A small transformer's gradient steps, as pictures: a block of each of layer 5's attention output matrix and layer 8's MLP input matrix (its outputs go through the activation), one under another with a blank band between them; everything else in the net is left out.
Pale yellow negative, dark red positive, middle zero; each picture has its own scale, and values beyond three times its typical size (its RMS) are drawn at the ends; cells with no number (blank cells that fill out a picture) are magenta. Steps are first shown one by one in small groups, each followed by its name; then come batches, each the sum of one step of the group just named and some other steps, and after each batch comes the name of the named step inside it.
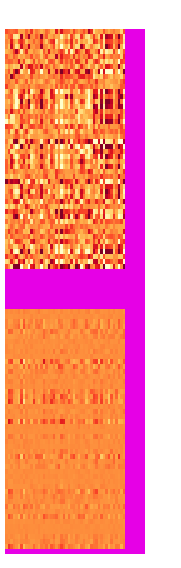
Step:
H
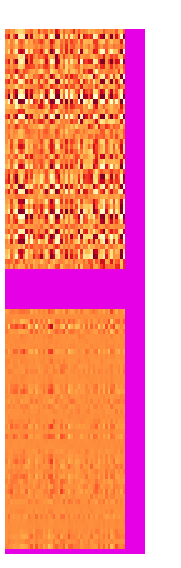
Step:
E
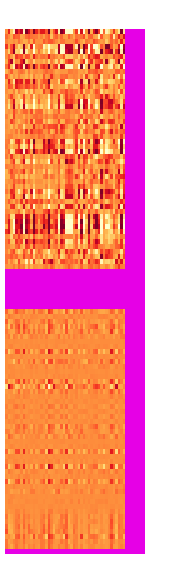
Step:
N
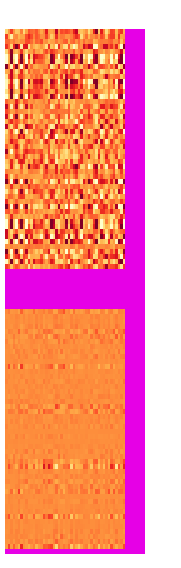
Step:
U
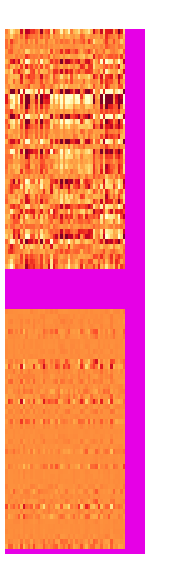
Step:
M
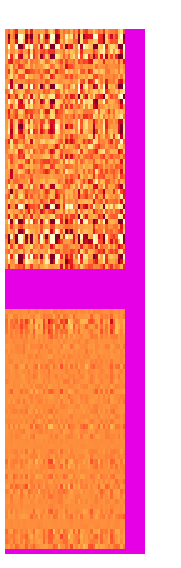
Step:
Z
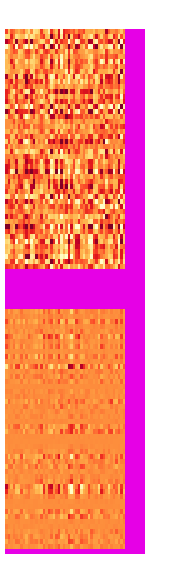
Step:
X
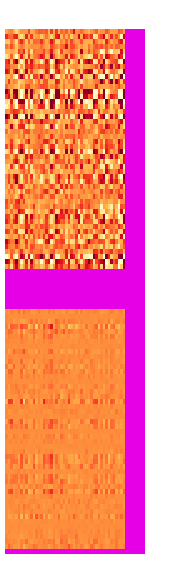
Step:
E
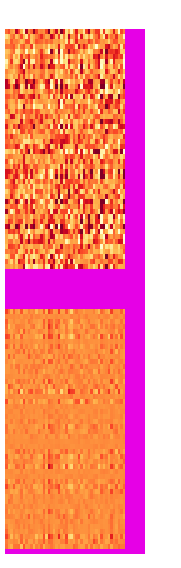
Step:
N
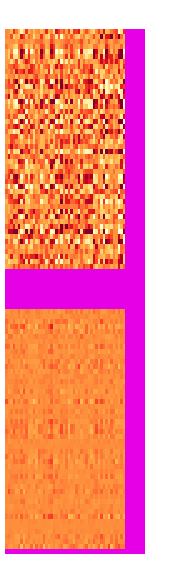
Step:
E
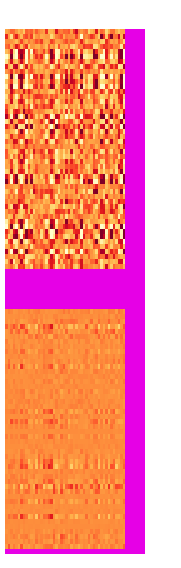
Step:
U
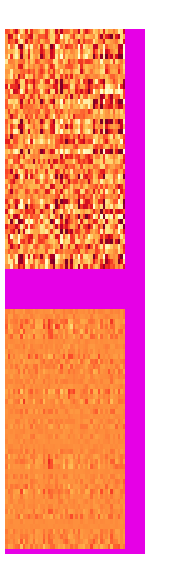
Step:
Z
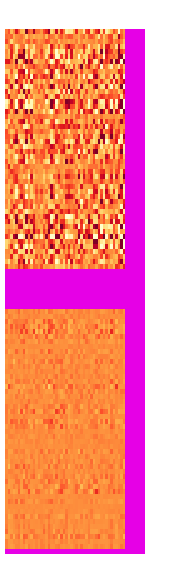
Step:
N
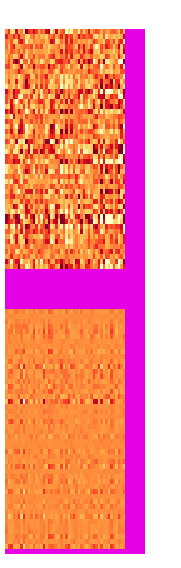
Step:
N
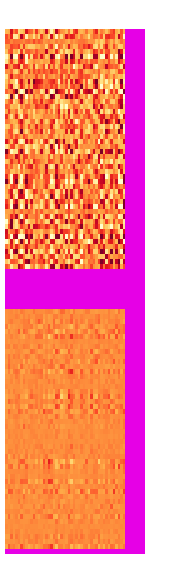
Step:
U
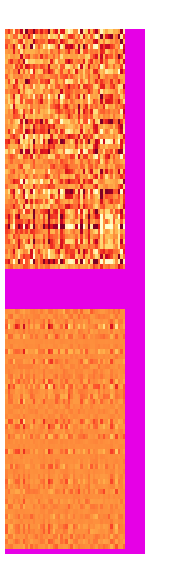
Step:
N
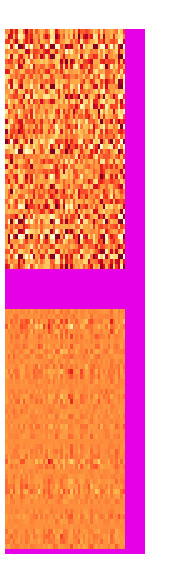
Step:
Z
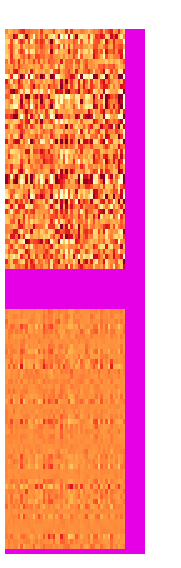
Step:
M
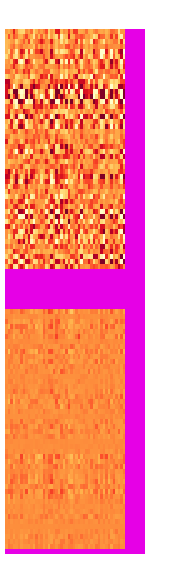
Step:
E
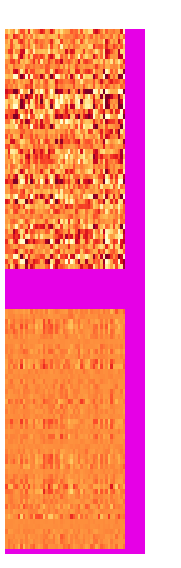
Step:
M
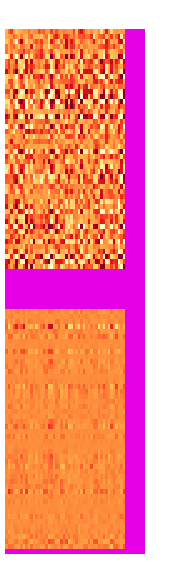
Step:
E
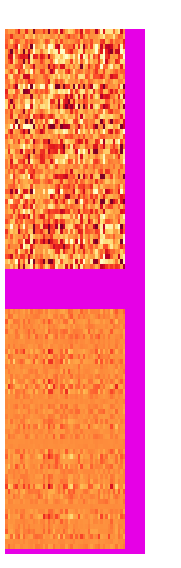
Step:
N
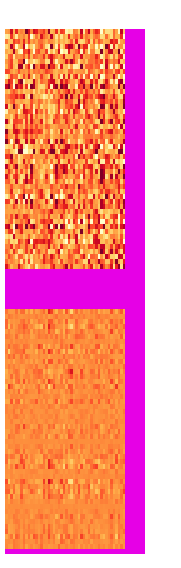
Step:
N
